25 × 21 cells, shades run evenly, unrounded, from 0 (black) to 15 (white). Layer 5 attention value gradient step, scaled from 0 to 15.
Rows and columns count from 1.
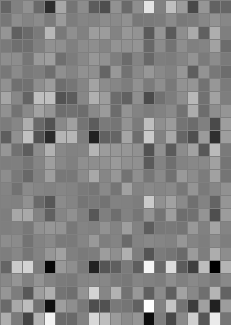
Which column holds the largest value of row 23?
9
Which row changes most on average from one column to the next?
21
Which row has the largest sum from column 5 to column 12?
25
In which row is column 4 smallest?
11
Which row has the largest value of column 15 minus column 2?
3
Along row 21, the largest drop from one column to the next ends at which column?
20
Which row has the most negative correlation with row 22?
4
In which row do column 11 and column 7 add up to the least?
8
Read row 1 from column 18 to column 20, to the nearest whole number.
4 9 6
